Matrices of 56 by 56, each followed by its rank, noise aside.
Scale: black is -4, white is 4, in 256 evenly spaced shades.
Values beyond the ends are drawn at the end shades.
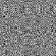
six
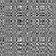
two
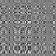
two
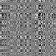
three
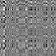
two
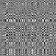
two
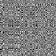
six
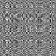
three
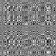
three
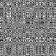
four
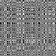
two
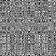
four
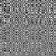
three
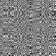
four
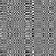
two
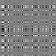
one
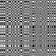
one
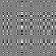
one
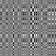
one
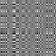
one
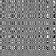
two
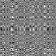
three
